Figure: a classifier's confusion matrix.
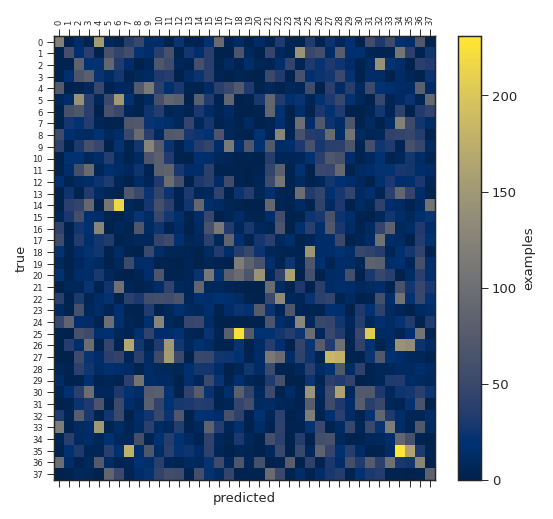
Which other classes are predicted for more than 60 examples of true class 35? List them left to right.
7, 9, 26, 34
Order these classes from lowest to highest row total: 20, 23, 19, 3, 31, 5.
23, 3, 19, 31, 20, 5
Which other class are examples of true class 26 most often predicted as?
7
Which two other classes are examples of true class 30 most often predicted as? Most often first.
28, 25
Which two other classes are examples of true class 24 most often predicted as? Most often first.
10, 5
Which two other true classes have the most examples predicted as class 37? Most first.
14, 5
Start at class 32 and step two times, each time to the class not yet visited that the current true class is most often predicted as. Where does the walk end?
18
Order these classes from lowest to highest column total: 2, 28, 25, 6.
6, 2, 25, 28
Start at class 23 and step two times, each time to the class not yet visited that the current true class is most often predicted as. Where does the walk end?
15
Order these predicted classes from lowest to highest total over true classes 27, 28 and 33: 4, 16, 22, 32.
16, 32, 22, 4
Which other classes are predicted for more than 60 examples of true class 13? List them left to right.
7, 24, 34
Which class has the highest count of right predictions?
27
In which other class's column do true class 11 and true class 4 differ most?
9
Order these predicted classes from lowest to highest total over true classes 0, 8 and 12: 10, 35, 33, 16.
10, 35, 33, 16
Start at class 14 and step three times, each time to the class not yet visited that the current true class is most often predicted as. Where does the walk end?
34
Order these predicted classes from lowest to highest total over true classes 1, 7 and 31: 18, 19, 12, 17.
17, 12, 19, 18
